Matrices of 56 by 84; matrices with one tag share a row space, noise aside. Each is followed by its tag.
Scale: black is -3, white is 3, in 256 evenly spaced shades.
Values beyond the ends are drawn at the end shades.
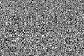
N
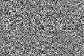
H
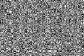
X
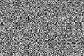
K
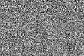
N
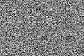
N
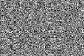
X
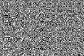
H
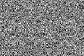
N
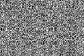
N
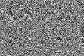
X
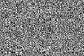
H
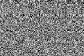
K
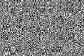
H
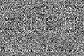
N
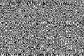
N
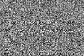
H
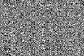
H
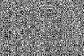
H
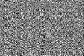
H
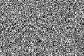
N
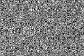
K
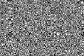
X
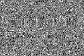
N
